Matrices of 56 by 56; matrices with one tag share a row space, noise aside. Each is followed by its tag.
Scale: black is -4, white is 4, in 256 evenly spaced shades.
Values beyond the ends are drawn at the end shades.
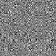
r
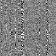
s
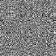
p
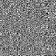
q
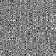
p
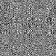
r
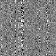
s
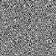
r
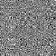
p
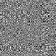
q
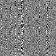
s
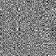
q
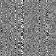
s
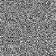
p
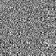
q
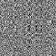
r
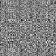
p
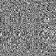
q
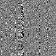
s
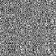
p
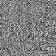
q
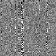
s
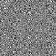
r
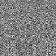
p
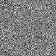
r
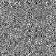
r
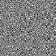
p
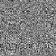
p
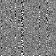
s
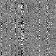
s
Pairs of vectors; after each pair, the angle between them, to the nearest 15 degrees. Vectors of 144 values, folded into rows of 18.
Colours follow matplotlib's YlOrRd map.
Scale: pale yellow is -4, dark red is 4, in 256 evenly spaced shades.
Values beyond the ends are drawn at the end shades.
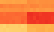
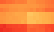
165 degrees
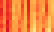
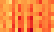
105 degrees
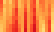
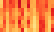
135 degrees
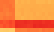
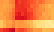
135 degrees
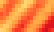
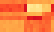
90 degrees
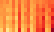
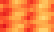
105 degrees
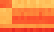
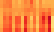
75 degrees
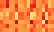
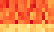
60 degrees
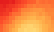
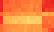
60 degrees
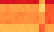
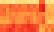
165 degrees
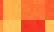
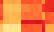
30 degrees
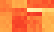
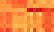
150 degrees
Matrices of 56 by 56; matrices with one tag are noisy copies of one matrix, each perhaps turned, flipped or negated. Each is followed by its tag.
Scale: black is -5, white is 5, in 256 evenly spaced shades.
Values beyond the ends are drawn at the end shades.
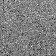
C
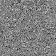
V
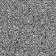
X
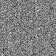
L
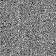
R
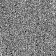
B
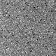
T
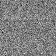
R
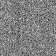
R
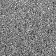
T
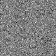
X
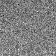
C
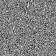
V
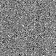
R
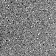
T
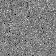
V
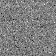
L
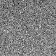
T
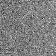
C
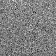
T
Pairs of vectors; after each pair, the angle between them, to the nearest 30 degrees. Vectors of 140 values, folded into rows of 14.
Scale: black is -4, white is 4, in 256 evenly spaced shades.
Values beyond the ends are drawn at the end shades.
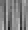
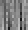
30 degrees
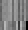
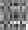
120 degrees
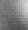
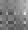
30 degrees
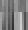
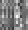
60 degrees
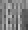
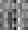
90 degrees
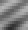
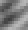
120 degrees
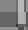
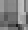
30 degrees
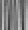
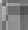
90 degrees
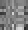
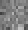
30 degrees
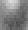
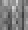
60 degrees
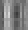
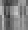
150 degrees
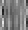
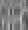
60 degrees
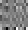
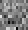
120 degrees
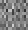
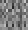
150 degrees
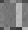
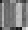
30 degrees
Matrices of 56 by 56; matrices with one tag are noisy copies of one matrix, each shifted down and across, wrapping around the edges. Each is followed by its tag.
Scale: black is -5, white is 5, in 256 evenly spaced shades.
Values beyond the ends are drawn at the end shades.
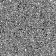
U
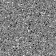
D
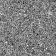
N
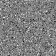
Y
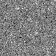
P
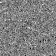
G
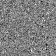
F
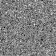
D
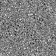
P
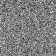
U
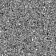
F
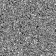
D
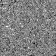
U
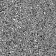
U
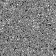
D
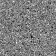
F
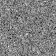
P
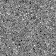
N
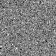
Y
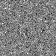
D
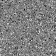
F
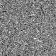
U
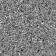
D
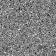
G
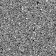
F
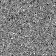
G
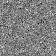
G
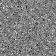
F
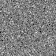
P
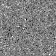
U
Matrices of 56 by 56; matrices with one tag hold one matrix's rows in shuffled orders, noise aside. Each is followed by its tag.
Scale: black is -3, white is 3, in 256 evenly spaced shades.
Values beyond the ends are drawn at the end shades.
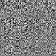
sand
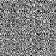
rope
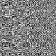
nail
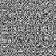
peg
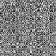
rope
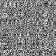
peg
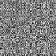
rope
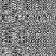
nail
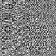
nail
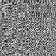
nail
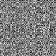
rope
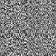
sand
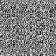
rope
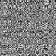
peg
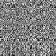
rope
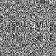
rope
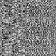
nail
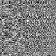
nail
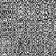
peg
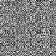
rope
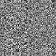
sand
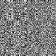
sand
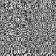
sand
